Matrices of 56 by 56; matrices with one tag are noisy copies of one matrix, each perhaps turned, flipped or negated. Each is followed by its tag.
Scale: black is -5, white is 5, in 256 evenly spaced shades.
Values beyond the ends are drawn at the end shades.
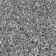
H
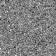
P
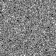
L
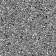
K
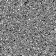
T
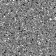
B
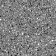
P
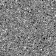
P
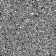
H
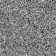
H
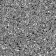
P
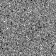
L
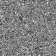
K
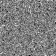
T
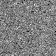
L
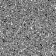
L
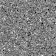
H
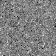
H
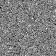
K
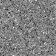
H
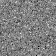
K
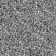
P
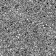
P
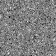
K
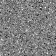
K
